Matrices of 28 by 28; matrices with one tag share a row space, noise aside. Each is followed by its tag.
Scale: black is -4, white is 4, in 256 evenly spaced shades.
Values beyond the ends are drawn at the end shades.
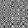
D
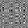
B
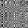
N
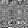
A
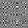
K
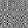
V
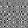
V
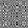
K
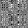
A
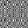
V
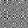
V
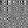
V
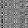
N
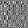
V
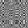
B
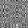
K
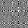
D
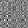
V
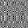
V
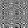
B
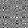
K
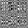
A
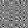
B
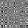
N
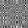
K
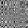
N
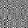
V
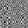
V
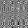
D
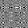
B
